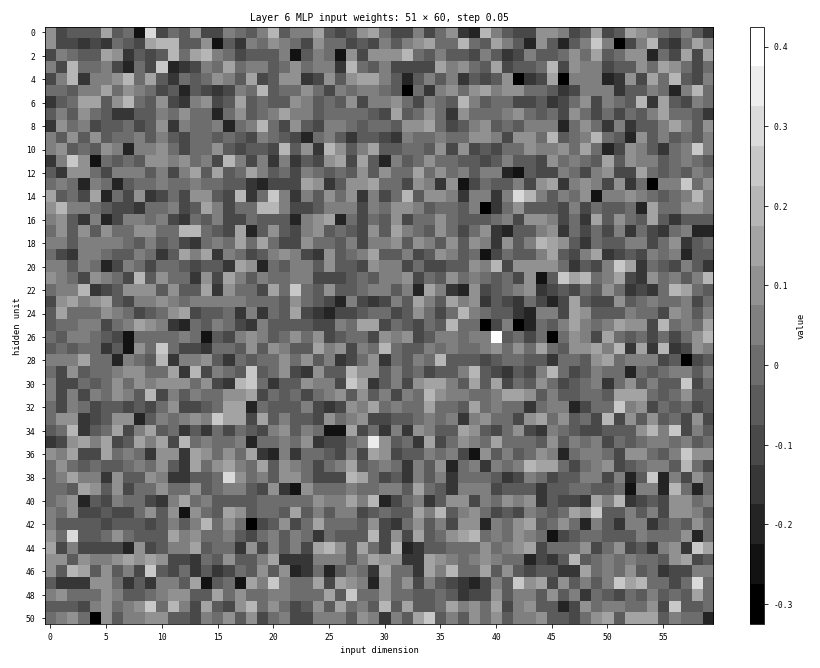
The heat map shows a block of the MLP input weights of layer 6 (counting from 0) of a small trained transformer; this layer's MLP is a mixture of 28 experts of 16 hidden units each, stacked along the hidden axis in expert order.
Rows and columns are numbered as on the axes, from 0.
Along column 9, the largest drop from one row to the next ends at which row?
47
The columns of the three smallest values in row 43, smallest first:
45, 58, 24
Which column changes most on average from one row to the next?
12
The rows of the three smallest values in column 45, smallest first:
26, 43, 23
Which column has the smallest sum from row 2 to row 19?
46
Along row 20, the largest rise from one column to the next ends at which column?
17
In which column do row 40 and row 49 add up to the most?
56
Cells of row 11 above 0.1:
5
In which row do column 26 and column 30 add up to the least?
34
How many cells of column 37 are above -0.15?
43
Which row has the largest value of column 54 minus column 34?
38
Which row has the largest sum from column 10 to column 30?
48
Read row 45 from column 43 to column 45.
-0.2 -0.1 -0.15
